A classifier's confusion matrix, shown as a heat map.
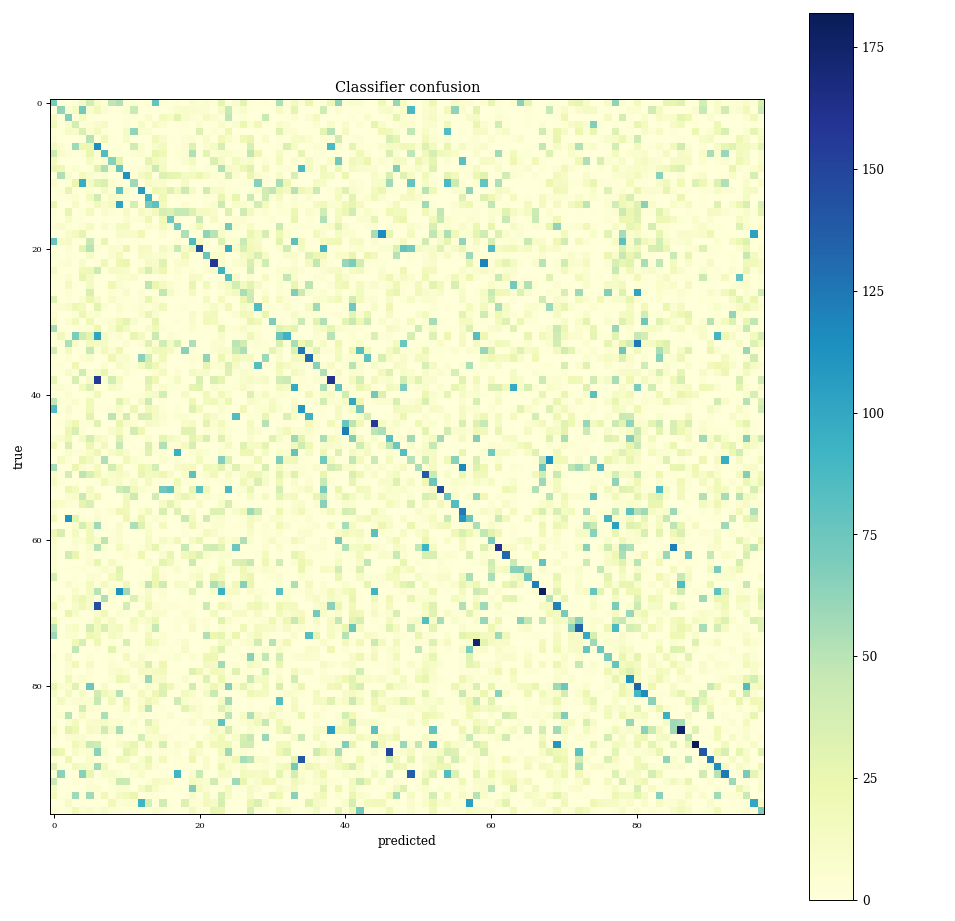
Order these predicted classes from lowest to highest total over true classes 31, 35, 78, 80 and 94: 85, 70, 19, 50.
85, 50, 70, 19
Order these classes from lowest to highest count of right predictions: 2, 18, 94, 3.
94, 3, 18, 2
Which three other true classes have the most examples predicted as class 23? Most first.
67, 85, 49
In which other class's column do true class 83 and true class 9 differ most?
34
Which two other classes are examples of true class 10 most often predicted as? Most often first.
83, 1
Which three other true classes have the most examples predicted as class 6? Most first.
38, 69, 32
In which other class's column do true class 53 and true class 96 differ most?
57
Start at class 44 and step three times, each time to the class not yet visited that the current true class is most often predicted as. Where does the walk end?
58
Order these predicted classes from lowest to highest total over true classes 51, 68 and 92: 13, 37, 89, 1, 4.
13, 37, 1, 89, 4
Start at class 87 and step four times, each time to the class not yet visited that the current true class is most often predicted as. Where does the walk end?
63
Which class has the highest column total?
80
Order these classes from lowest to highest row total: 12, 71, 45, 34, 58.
45, 58, 12, 71, 34
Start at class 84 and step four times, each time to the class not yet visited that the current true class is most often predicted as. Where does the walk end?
41
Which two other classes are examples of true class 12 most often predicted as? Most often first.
9, 57
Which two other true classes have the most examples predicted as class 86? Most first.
66, 85
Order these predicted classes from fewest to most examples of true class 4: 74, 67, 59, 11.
59, 74, 67, 11
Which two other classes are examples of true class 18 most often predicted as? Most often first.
45, 96
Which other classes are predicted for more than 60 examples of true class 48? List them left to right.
17, 33, 60
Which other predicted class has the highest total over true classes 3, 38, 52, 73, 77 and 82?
6
